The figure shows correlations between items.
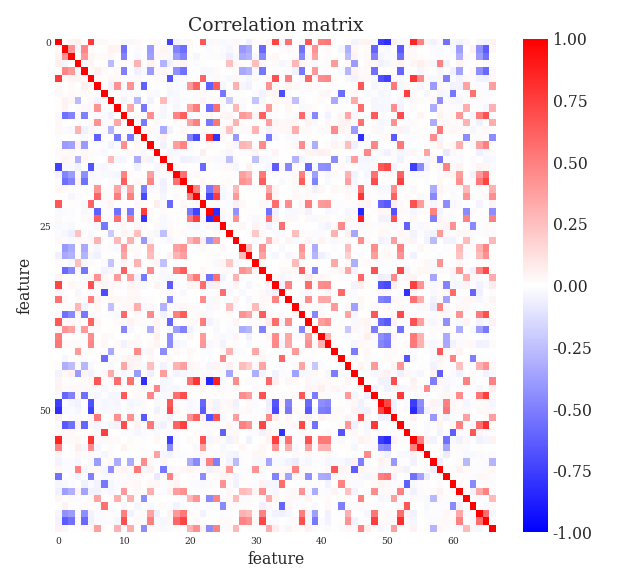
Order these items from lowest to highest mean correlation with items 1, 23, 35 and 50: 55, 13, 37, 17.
37, 55, 17, 13
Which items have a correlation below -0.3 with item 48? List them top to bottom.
1, 2, 4, 39
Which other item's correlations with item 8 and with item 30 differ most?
58
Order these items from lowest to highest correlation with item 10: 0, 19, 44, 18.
0, 44, 18, 19
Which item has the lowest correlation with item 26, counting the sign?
45
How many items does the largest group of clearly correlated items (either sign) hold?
18
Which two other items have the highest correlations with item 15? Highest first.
47, 56
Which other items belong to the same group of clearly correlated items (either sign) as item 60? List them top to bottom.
7, 25, 34, 43, 53, 63
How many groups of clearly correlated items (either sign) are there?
6
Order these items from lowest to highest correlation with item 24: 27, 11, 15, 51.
15, 27, 11, 51
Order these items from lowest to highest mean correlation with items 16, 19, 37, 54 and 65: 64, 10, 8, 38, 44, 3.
3, 8, 38, 44, 64, 10
